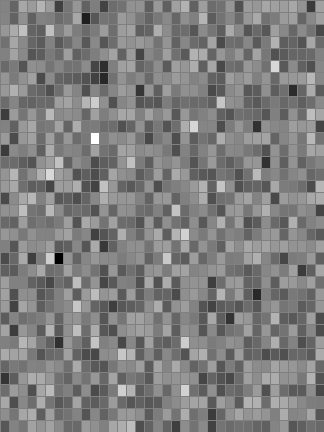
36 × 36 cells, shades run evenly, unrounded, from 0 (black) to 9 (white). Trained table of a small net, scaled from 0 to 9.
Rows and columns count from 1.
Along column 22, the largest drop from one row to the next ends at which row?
12
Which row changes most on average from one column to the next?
28
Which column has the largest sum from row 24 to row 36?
21
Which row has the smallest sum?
26
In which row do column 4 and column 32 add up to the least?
22
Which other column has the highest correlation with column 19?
35
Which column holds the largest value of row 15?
6
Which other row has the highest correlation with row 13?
10
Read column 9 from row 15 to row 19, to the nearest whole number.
3 6 3 4 3
